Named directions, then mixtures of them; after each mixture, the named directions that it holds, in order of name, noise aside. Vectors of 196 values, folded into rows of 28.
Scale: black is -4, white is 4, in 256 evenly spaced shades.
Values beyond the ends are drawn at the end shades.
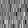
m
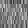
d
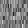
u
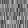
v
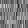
d, m, v.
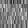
d.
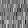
m, v.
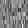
m, u.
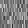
d, u, v.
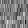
m, v.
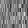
d, m, u.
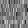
m, u.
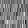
d, m, v.
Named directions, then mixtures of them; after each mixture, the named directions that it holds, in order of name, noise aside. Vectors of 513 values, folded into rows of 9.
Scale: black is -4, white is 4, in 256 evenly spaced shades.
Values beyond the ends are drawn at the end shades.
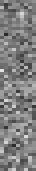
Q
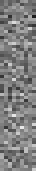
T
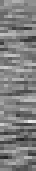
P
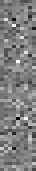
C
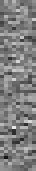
C, P, T.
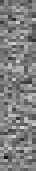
C, P, T.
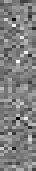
C.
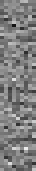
C, P, T.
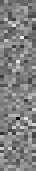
C, T.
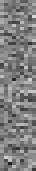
P, Q, T.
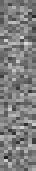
C, P, T.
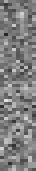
C, Q.
